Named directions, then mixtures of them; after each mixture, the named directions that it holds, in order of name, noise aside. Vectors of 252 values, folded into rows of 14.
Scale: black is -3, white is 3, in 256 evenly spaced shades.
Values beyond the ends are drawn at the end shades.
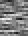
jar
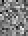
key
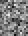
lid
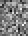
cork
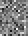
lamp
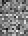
cork, jar, key.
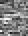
jar, lid.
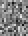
cork, lid.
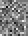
lamp.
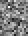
lid.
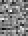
cork, jar, key.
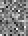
lamp.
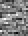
jar, lid.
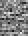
cork, jar, lid.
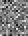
lamp.
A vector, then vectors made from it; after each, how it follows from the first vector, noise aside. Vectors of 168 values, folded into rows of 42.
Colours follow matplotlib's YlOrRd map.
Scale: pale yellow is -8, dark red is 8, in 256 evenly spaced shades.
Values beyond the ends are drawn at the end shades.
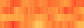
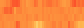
partly zeroed.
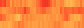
reversed, negated.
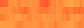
reversed, negated, shrunk.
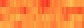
reversed, negated.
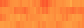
reversed, negated, shrunk.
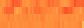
partly zeroed.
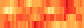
wrapped around, scaled up.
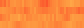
reversed, negated, shrunk.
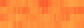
reversed, negated, shrunk.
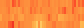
partly zeroed.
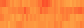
reversed, negated, shrunk.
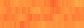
wrapped around, shrunk.
